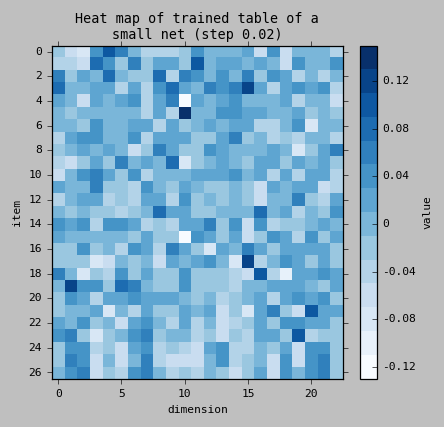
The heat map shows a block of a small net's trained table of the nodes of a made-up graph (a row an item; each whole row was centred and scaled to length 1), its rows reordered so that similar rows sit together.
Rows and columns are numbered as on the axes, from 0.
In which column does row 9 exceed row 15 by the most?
9
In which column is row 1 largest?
11
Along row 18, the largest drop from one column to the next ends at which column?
17
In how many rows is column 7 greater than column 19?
9
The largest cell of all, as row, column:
5, 10
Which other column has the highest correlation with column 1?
2
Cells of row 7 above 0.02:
4
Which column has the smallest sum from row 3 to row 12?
22
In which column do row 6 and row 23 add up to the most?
19
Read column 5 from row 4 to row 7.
0.02 0 0 0
